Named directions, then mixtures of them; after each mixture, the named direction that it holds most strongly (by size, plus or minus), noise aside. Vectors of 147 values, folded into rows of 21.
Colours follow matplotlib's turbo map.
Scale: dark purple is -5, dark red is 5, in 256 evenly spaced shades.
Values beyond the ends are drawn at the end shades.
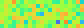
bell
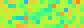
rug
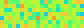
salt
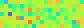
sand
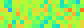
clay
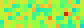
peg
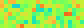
peg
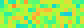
rug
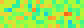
peg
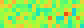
peg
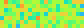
salt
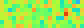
peg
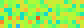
salt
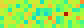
peg
